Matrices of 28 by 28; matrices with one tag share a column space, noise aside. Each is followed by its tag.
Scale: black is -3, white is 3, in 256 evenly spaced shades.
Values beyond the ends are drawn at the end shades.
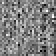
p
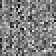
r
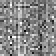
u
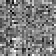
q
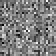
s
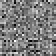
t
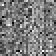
t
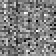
s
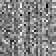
s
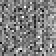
r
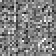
r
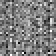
t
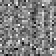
q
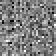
u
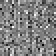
q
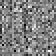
r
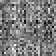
p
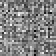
s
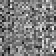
r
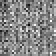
s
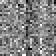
q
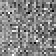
s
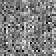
r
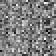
t
